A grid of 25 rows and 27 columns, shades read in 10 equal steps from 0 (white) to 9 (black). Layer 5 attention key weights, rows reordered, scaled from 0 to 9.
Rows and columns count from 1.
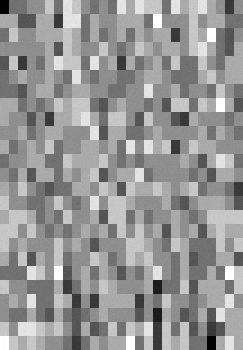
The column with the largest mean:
22
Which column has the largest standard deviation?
18
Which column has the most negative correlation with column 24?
15
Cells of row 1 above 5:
2
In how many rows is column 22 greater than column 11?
10
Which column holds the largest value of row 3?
20
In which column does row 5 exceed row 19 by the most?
3
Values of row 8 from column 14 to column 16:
3 4 4
